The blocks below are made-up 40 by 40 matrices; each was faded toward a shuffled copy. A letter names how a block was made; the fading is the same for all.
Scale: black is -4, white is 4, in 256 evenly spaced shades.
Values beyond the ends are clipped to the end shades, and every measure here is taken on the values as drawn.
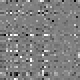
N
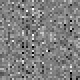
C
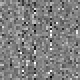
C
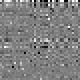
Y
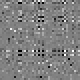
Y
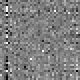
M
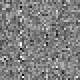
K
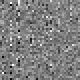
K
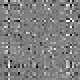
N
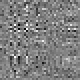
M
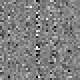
C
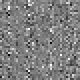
C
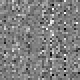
C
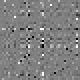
N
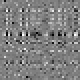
Y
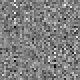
K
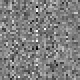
K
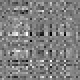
Y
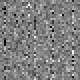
C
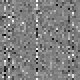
C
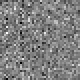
K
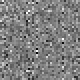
K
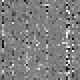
C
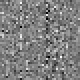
K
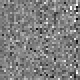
K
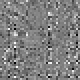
M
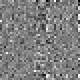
M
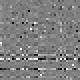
Y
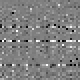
Y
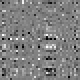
N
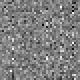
K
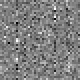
K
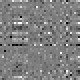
N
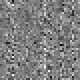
C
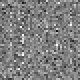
K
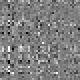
M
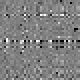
Y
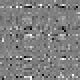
N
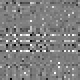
Y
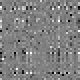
N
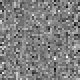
K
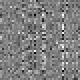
M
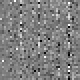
C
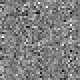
K
